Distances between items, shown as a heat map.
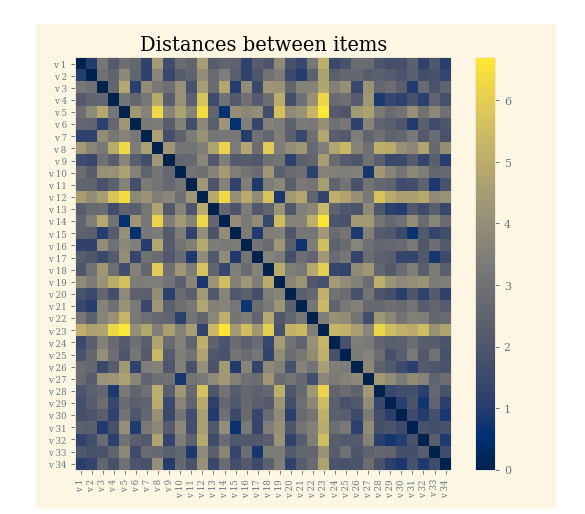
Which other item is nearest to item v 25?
v 18
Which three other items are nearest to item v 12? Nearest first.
v 19, v 23, v 22
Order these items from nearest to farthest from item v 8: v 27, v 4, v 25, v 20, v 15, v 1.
v 27, v 15, v 20, v 1, v 4, v 25
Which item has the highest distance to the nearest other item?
v 8
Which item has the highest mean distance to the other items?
v 23
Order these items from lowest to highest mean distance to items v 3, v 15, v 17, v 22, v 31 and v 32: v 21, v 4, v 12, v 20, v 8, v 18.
v 20, v 4, v 21, v 8, v 18, v 12
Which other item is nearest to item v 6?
v 15
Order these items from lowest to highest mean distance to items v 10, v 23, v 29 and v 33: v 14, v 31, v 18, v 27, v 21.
v 27, v 31, v 21, v 18, v 14
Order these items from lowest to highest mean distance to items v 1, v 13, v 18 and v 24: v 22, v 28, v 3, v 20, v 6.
v 28, v 20, v 6, v 3, v 22
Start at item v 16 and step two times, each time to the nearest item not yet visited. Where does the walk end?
v 2
